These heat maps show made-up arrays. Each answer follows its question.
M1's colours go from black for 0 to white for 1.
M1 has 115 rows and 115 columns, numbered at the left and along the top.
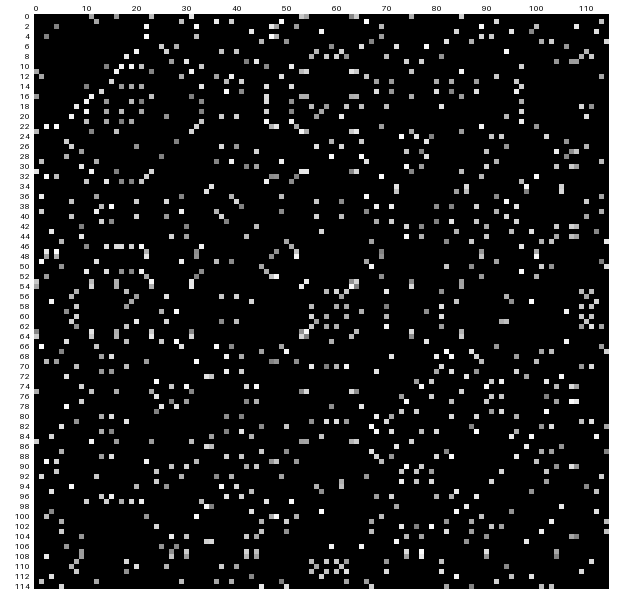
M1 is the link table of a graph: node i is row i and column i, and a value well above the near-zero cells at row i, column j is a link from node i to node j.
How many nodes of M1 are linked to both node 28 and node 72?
1
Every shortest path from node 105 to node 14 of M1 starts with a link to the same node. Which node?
node 35
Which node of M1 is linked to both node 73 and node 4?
node 91
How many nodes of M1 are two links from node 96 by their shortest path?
1
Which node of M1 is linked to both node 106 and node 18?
node 65
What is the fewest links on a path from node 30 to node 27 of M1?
2
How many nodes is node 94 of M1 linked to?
8
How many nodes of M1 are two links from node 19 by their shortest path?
7
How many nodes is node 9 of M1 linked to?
9
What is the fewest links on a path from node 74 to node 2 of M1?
2
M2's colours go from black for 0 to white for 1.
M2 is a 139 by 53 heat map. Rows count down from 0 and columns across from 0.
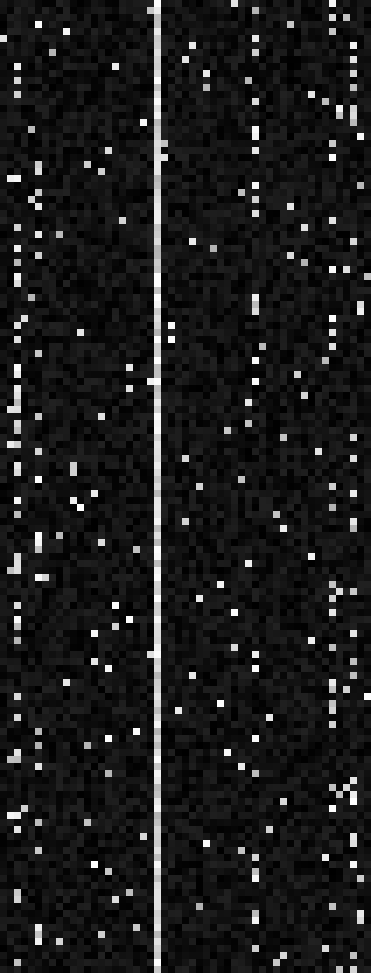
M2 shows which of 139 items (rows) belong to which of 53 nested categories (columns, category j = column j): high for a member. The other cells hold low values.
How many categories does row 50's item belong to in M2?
2
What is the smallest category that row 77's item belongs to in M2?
14
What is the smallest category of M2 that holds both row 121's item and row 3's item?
5
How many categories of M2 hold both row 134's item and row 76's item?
3
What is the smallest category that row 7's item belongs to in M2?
7
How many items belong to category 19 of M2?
3
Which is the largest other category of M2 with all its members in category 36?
51
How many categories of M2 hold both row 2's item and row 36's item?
1
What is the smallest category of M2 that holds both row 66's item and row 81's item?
2
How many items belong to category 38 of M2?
2
